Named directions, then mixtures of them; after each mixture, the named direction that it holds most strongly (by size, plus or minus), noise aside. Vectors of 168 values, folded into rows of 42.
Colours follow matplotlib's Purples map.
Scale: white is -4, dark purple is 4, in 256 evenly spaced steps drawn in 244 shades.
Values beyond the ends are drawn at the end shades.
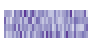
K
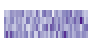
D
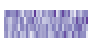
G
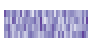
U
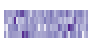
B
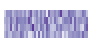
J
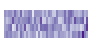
U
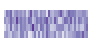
J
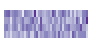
G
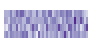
D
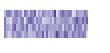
G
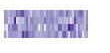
B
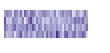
K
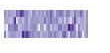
B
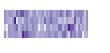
B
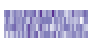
D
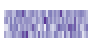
B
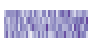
G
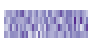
J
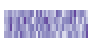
G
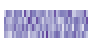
K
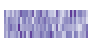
G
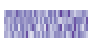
J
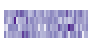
B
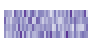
K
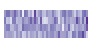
U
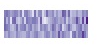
U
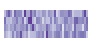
K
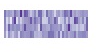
U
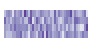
K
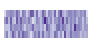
U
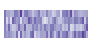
U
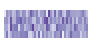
J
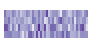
J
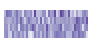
G
